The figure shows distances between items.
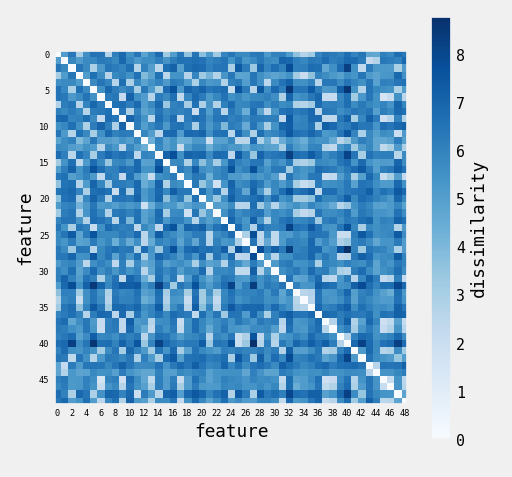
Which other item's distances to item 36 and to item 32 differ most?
19
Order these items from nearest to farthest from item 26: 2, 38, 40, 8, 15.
40, 8, 38, 15, 2
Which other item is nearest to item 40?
25
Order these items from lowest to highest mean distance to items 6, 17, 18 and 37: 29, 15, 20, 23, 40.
15, 20, 29, 23, 40
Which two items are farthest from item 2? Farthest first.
40, 32
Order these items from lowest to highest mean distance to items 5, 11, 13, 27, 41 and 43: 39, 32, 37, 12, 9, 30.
37, 9, 12, 30, 39, 32
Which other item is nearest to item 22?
18
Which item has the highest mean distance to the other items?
32
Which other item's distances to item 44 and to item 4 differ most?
43
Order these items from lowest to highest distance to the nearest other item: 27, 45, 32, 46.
45, 46, 27, 32
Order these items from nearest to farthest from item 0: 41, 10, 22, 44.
22, 44, 10, 41
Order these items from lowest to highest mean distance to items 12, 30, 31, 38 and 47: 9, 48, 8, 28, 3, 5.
48, 9, 28, 3, 5, 8
